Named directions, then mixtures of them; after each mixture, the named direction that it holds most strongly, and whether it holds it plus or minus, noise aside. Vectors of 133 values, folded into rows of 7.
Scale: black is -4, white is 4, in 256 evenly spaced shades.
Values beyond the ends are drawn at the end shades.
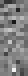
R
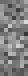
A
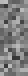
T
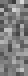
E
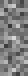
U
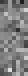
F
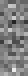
A, minus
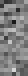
R, plus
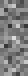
U, plus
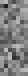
T, plus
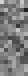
U, minus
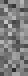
U, minus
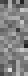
F, plus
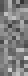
F, plus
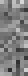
F, minus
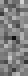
U, minus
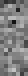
R, plus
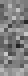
A, minus
